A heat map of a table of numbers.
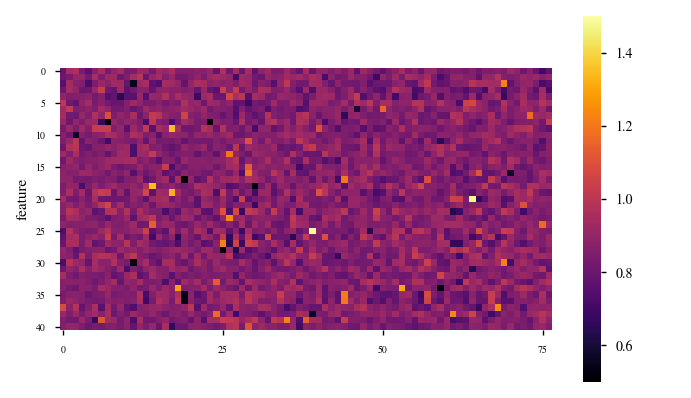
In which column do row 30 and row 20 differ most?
64
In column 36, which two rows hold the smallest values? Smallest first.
26, 20
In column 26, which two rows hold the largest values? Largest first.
23, 13
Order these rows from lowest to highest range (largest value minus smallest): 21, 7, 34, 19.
21, 7, 19, 34
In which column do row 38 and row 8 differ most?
7
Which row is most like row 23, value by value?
13
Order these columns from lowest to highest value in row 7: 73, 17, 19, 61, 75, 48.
48, 17, 75, 61, 19, 73
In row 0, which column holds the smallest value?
75
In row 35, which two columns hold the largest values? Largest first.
44, 57
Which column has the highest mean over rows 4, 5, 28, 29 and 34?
53
